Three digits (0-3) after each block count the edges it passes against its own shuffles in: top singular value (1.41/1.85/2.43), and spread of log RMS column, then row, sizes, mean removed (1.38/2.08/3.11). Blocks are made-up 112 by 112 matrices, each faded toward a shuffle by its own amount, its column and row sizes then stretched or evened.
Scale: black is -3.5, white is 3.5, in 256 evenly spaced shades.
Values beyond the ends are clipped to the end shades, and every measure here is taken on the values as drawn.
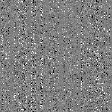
1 3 1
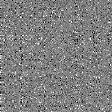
2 2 1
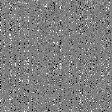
2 3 1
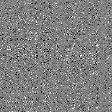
0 2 2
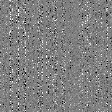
0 3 0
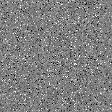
0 1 1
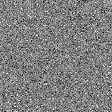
1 0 1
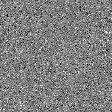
0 1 1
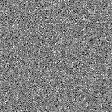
2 0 0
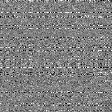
3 1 3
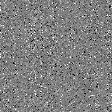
0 2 1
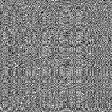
3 0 1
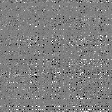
1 2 3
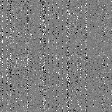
1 3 1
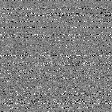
0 0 3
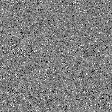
0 1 1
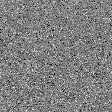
0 0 0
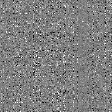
0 3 2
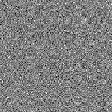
3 0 0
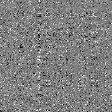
1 2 2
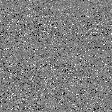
0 0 2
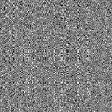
3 2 1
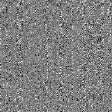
1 3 0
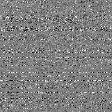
2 1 3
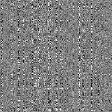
3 3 2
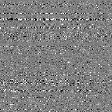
3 1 3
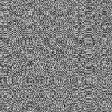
3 1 1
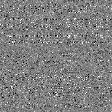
2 0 2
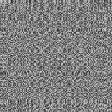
3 1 1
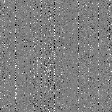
1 3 0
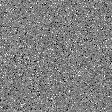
1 0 0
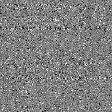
2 1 2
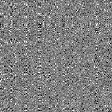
3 2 1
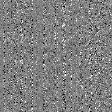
0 3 0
